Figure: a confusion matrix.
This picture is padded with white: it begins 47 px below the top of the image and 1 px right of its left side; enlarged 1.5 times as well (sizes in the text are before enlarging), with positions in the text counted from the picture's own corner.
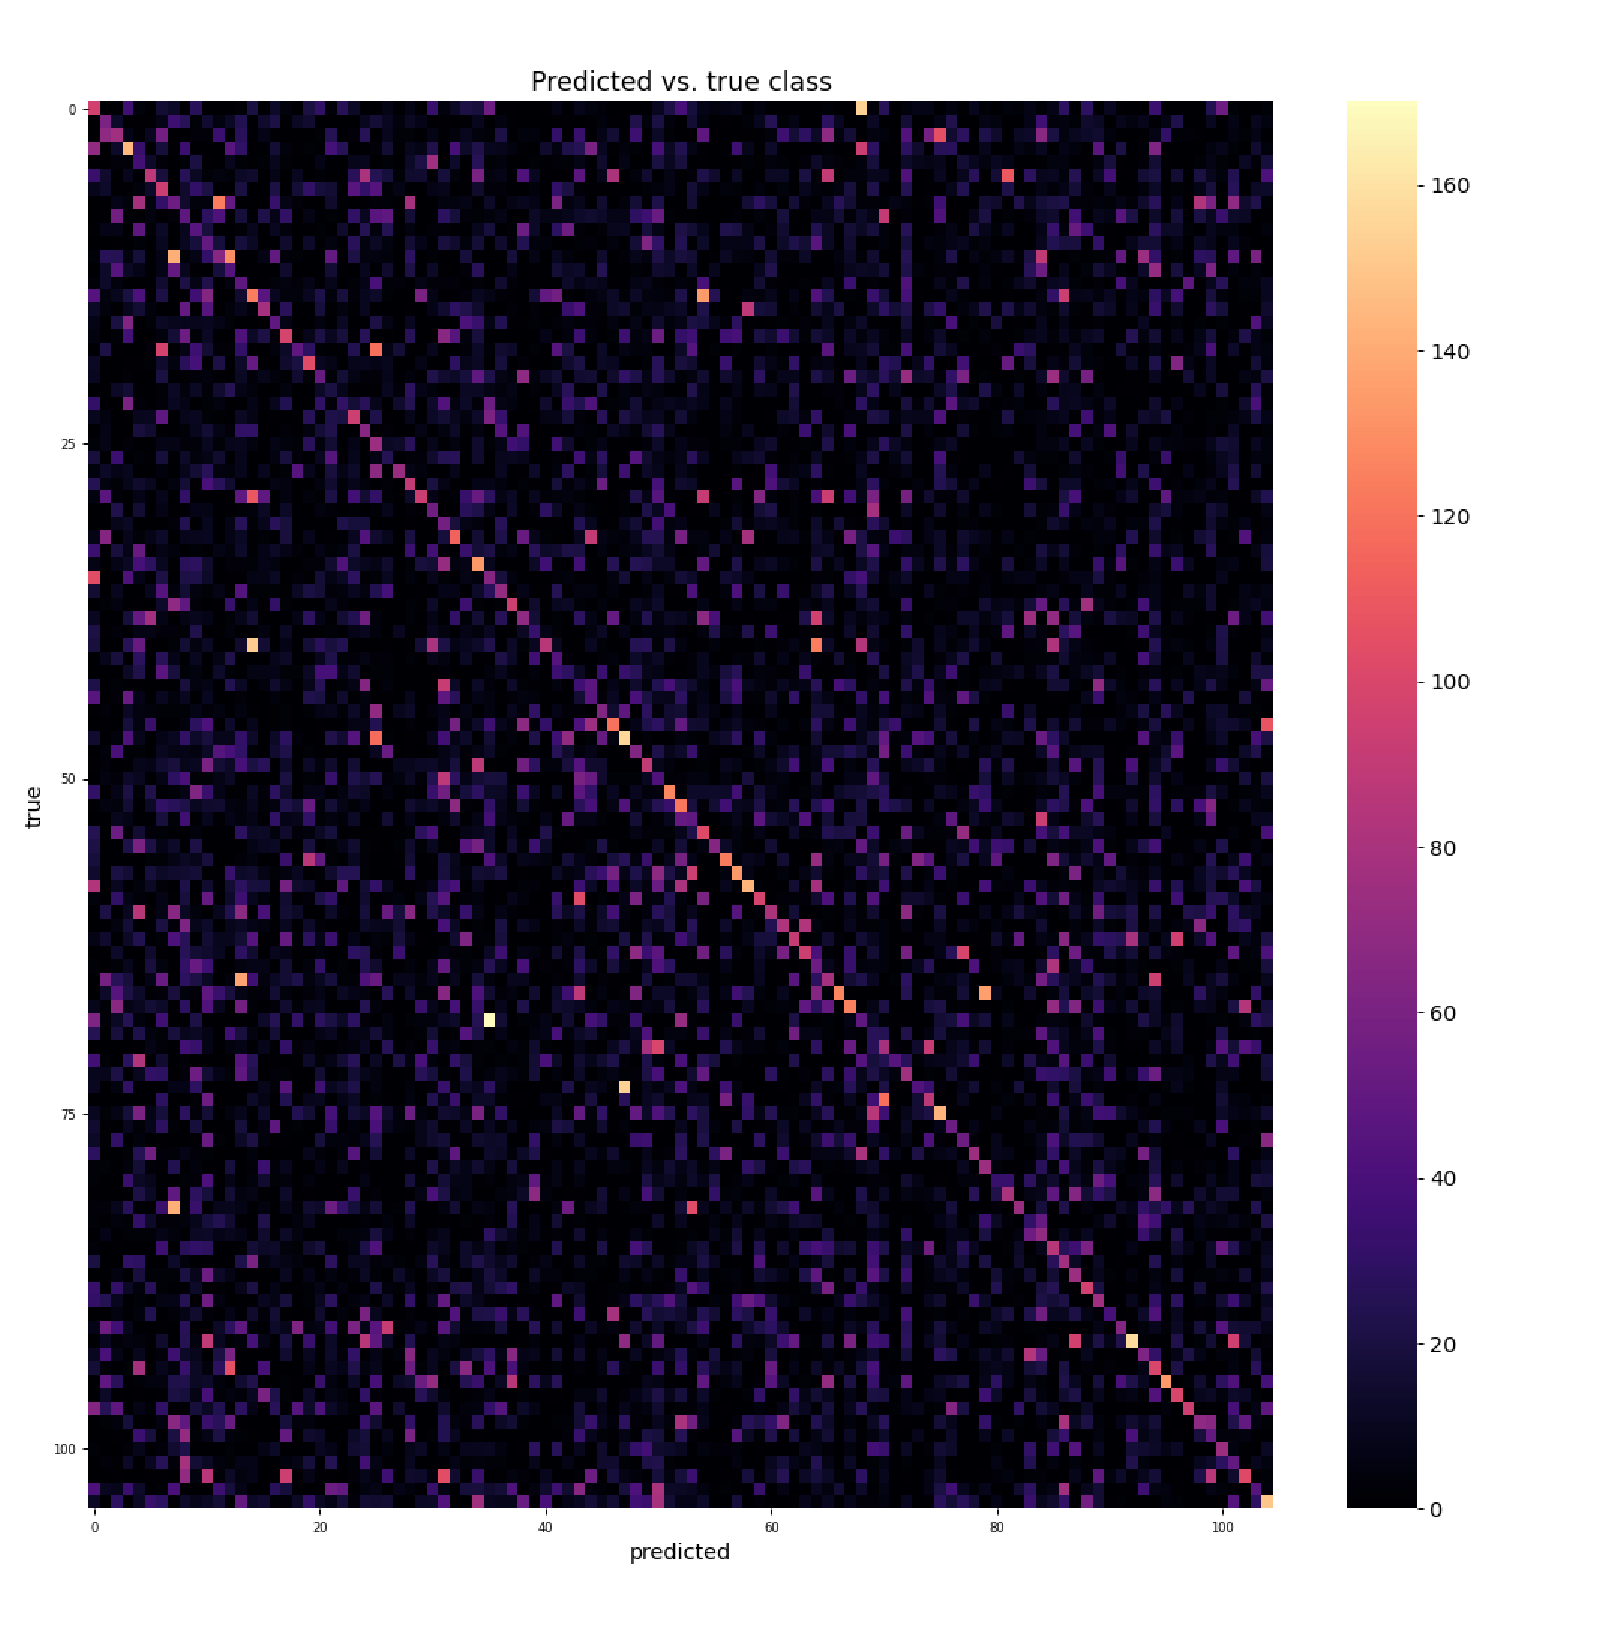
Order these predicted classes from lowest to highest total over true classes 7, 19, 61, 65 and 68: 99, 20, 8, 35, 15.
15, 20, 99, 8, 35
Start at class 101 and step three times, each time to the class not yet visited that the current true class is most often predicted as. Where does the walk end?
50
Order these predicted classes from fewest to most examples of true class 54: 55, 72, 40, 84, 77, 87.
55, 87, 40, 84, 72, 77
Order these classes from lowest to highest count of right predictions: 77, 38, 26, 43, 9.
26, 43, 9, 77, 38
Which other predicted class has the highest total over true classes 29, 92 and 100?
87
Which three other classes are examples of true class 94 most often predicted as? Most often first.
12, 4, 33
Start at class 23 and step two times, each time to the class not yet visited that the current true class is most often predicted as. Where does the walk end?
0
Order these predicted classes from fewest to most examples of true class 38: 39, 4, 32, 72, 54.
72, 39, 32, 4, 54
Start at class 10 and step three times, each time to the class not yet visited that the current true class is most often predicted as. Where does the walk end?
31
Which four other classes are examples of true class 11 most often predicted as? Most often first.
7, 12, 84, 93
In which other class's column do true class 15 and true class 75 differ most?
69
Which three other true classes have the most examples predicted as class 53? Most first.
82, 57, 98
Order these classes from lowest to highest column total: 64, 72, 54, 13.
54, 13, 64, 72
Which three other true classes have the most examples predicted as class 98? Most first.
7, 61, 52
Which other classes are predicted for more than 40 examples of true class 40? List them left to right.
4, 14, 30, 64, 68, 85
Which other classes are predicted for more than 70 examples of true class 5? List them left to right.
24, 46, 65, 81
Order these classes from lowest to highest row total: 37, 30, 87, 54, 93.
30, 87, 37, 54, 93
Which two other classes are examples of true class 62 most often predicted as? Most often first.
96, 92
